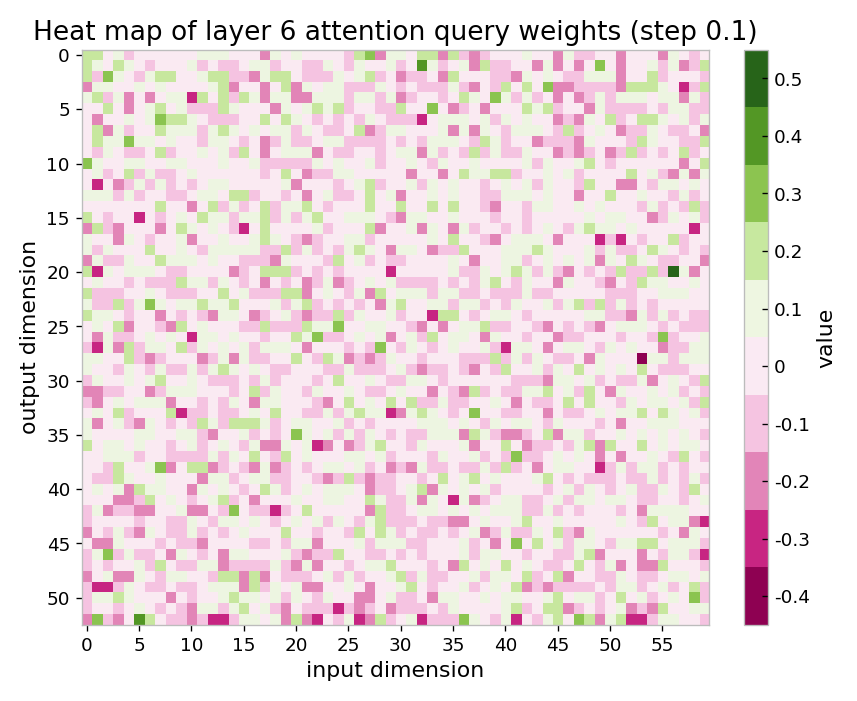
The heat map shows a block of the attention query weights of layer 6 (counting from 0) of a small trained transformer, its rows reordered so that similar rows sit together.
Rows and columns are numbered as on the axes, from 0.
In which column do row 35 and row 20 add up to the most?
56
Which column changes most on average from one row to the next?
1
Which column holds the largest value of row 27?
28
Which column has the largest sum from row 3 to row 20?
19
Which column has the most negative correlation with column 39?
17
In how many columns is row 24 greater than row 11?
20
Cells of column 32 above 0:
12
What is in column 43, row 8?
-0.2
